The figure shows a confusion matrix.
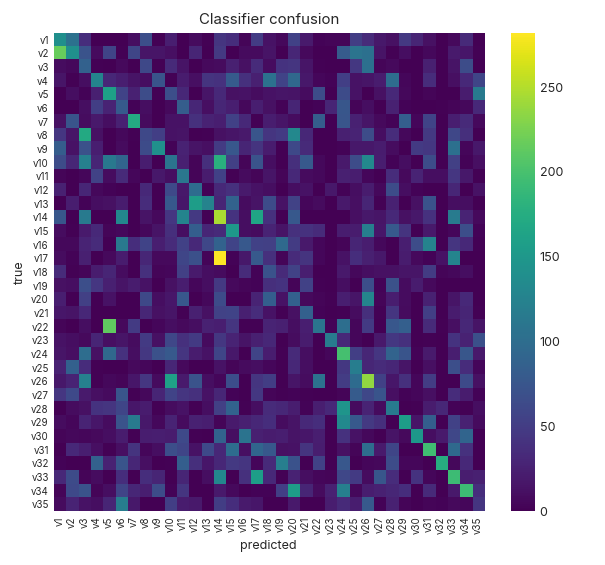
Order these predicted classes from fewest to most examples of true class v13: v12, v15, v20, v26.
v26, v20, v15, v12
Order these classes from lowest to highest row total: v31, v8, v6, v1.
v6, v1, v8, v31
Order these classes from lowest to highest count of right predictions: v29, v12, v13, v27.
v27, v12, v13, v29
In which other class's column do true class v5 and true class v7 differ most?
v35
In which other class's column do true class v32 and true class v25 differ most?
v19
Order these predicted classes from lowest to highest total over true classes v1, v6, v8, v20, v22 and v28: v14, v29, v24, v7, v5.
v7, v29, v14, v5, v24
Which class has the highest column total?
v14
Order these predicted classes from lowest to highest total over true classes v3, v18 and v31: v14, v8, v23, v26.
v23, v14, v8, v26
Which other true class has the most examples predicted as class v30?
v16
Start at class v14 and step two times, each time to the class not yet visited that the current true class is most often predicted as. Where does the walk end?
v33
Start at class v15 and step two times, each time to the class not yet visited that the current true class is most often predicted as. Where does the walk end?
v10
